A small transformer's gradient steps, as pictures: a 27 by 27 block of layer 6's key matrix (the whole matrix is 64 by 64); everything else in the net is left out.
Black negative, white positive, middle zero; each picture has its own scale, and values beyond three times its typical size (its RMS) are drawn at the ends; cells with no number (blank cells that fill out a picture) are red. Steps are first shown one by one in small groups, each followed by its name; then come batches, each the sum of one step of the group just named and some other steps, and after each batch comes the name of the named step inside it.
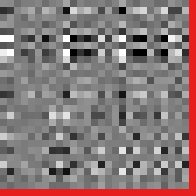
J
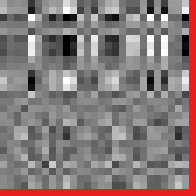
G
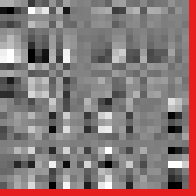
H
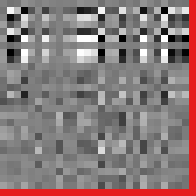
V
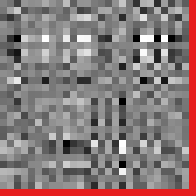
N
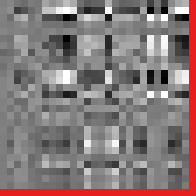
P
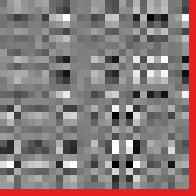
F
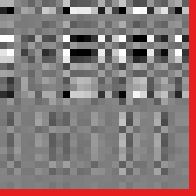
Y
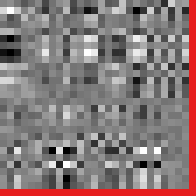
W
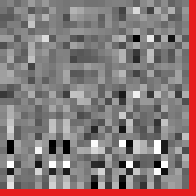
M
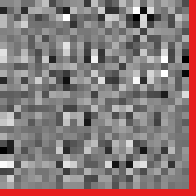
F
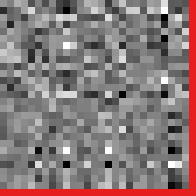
H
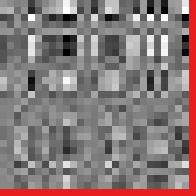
G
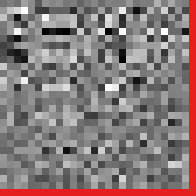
W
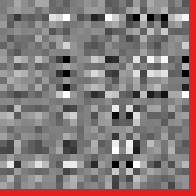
F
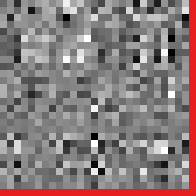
N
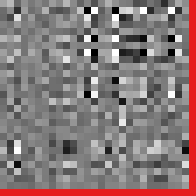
Y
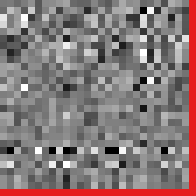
W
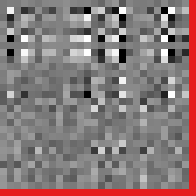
V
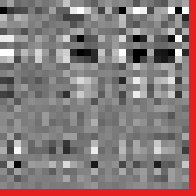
Y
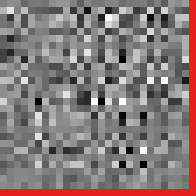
W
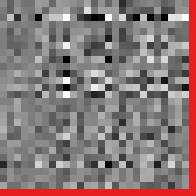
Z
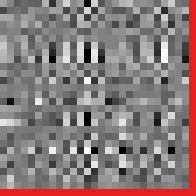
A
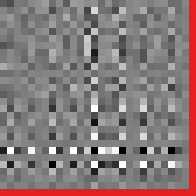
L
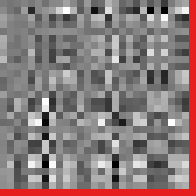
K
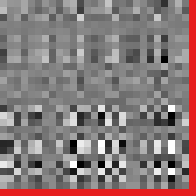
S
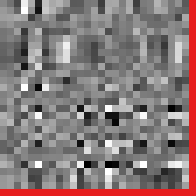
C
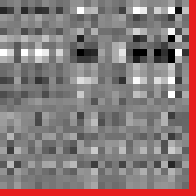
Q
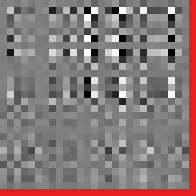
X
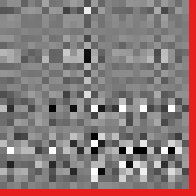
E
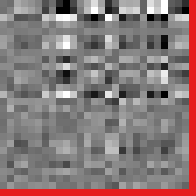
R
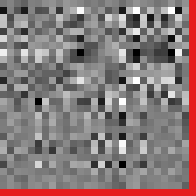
Q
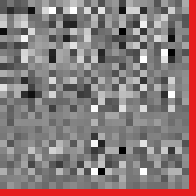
E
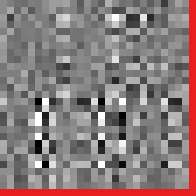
K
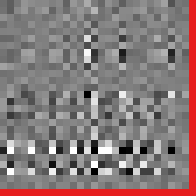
L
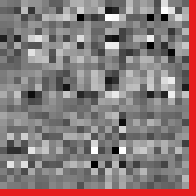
Z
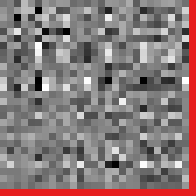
C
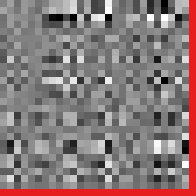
S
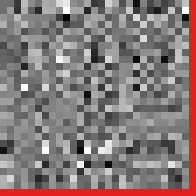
C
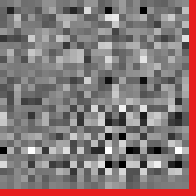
E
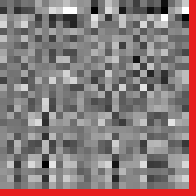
K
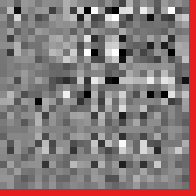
X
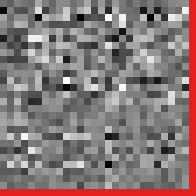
Z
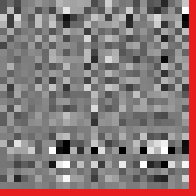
L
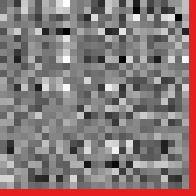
C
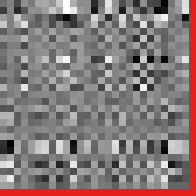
S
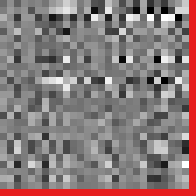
K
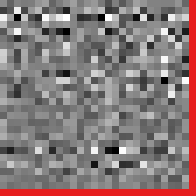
Z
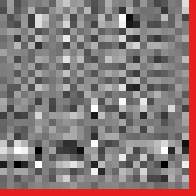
E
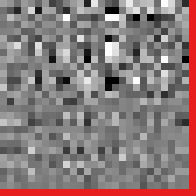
A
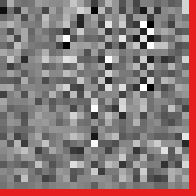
E
